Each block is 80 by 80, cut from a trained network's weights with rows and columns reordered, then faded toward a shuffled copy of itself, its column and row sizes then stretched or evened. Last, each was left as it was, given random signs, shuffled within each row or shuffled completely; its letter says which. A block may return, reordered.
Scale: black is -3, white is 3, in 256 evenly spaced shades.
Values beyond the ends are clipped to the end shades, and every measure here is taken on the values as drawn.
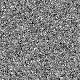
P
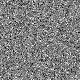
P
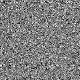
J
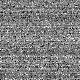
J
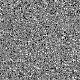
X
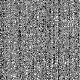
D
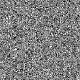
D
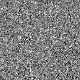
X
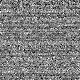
J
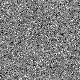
P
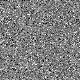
J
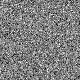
P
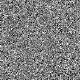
X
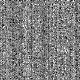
D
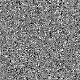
X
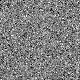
P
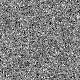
P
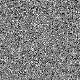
X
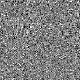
D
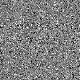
X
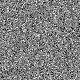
P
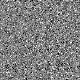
X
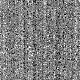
D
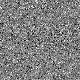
J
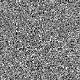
D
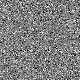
J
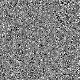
X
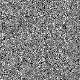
X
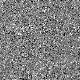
X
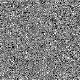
X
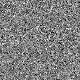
J
